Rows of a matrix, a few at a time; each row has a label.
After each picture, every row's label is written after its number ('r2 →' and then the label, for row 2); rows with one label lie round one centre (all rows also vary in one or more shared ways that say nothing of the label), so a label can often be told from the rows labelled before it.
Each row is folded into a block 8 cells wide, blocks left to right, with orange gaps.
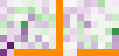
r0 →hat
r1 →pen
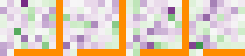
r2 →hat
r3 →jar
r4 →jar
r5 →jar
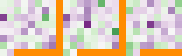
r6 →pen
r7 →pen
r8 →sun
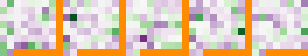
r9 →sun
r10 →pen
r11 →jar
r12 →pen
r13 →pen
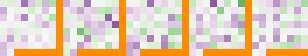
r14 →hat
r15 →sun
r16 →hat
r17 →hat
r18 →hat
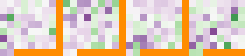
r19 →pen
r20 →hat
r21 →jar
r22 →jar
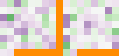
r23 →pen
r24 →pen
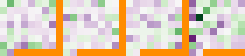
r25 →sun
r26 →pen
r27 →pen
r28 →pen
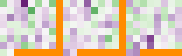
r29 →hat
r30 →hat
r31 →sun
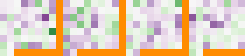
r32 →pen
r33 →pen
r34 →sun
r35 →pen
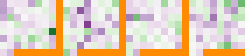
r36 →pen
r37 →sun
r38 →pen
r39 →hat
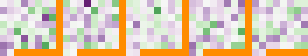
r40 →hat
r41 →hat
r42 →hat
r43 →jar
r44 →sun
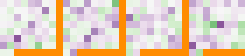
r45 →jar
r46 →sun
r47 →pen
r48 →jar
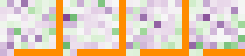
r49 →hat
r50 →pen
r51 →jar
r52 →jar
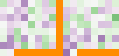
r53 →hat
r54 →hat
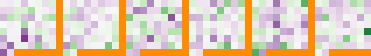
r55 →hat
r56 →jar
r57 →sun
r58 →hat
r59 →sun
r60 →pen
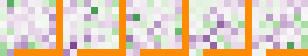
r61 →sun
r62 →hat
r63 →pen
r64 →jar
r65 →jar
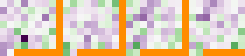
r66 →hat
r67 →sun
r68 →jar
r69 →jar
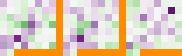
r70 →jar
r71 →jar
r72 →jar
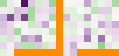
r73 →hat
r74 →hat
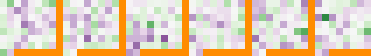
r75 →sun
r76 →hat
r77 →hat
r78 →pen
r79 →pen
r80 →pen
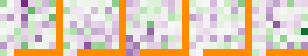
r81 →hat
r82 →sun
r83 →hat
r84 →hat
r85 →pen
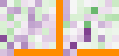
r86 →sun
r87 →hat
